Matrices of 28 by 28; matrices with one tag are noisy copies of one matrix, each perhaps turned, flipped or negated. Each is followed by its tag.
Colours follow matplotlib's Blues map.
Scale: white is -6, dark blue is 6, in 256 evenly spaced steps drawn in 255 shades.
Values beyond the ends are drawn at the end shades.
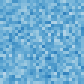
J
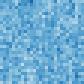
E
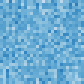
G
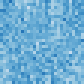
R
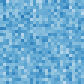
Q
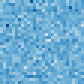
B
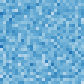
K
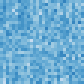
Q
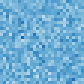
K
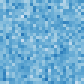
Q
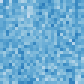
E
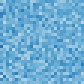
K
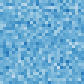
B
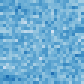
R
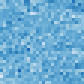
R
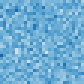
J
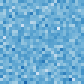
K
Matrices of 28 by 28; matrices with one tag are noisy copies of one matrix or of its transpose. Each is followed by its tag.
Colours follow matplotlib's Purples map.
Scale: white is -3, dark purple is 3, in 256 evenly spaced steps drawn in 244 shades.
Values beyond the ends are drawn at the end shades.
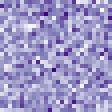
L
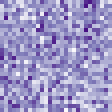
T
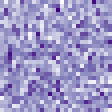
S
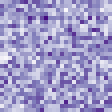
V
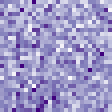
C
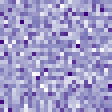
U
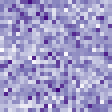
V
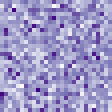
S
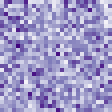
V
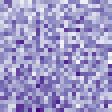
C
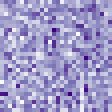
S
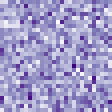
U
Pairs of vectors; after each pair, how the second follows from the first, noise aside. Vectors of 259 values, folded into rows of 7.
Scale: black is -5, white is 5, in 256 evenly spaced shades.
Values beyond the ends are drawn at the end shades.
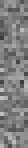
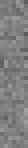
reversed, negated, shrunk.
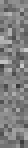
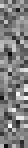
wrapped around, scaled up.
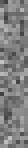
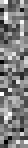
negated, scaled up.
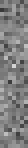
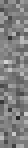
wrapped around, negated.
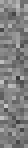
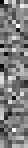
wrapped around, scaled up.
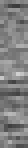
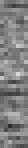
copied.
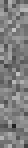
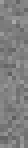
reversed, negated, shrunk.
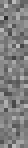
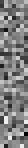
wrapped around, scaled up.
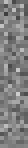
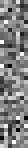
wrapped around, scaled up.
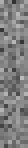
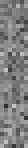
reversed.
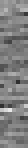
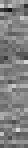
wrapped around, negated.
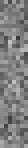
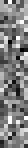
negated, scaled up.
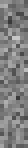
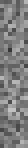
reversed.
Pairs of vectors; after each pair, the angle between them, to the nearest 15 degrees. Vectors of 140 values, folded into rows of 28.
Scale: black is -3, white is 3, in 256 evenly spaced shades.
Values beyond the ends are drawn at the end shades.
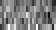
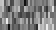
120 degrees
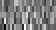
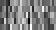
60 degrees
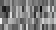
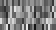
45 degrees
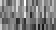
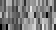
120 degrees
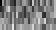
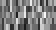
120 degrees
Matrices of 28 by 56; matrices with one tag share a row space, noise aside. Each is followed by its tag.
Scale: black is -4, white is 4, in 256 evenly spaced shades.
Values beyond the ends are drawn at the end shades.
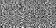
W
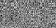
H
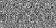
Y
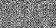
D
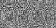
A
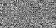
H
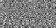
W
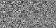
A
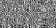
D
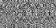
Y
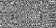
H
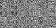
H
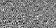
A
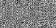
D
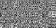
H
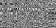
H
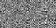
D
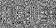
D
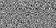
Y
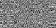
H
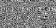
D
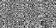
D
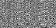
D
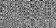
Y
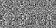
W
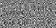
W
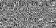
H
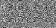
A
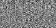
Y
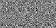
Y
